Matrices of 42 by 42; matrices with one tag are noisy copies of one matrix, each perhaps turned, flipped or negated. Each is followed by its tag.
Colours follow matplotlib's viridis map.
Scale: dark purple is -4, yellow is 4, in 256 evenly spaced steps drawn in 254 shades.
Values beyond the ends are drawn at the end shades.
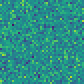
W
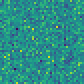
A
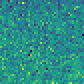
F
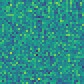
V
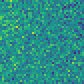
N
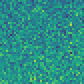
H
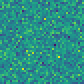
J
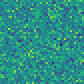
J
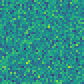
W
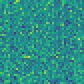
A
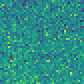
N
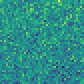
N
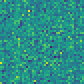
A
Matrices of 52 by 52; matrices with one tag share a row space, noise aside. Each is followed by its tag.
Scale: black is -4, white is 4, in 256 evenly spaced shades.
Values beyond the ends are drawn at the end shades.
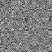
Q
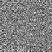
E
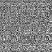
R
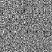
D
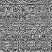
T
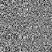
D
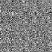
Q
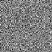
Q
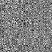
D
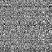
R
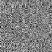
Q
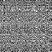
R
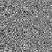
D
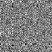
Q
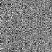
Q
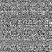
R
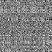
R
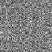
Q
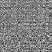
R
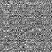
T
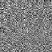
D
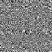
Q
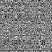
T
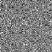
Q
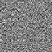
E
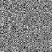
D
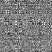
T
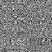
E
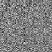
D
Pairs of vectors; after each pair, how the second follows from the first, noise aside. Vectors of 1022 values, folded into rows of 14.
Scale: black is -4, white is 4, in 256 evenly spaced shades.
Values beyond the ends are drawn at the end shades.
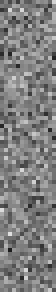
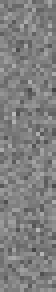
wrapped around, shrunk.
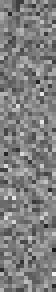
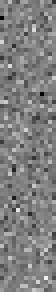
reversed, negated, partly zeroed.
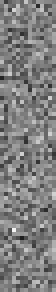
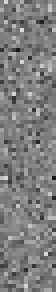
wrapped around, partly zeroed.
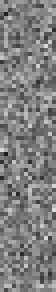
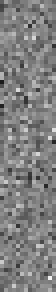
reversed, negated, partly zeroed.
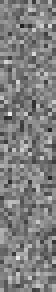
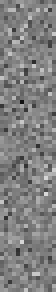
wrapped around, partly zeroed.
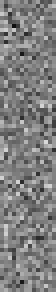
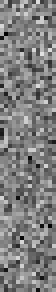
shuffled.
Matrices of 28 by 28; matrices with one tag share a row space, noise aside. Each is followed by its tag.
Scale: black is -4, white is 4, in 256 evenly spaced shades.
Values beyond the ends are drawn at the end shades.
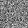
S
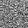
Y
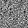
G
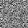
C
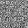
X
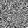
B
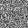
X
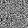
X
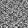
G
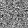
Y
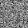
C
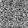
C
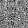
S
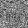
X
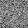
C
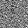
S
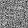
X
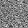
G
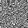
B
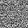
S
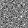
G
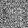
X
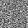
B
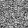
Y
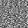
B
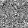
Y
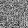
S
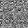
C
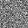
X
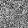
X
